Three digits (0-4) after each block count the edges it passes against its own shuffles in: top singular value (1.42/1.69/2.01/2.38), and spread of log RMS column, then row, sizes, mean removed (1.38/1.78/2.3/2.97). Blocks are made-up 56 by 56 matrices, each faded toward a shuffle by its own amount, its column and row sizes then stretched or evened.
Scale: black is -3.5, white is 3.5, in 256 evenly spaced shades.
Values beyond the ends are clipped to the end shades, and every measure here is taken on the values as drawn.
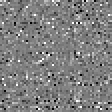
1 1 3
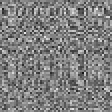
4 0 3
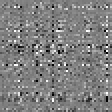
3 3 4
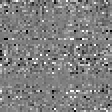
1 1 4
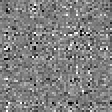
2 2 3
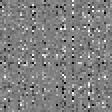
0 4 1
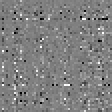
1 3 2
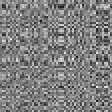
4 3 3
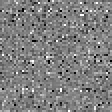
2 1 2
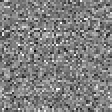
3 0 1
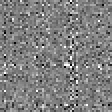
1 3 2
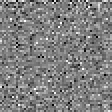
3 0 1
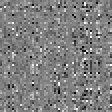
1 4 2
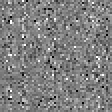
0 2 1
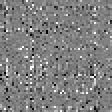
2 2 2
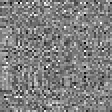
3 2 1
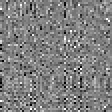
3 3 0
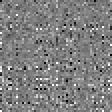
2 3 2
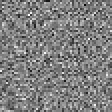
3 0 0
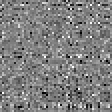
3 2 2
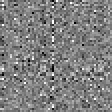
3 2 1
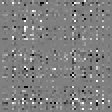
2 4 4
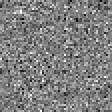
0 2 1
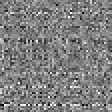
3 0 3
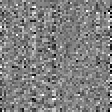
3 3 1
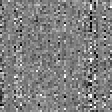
2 4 0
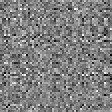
3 1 3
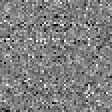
2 1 2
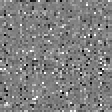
1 2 2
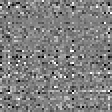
3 2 4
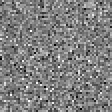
1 0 0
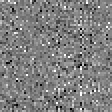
2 2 0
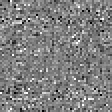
1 0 2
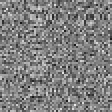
3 0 0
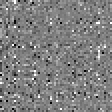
0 3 2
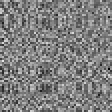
4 1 1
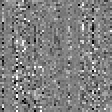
2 4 0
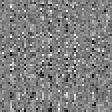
3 3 1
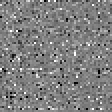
0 1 3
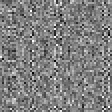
4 3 0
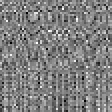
4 1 2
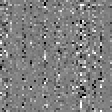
1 4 1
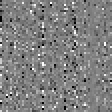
1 4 0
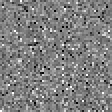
0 1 0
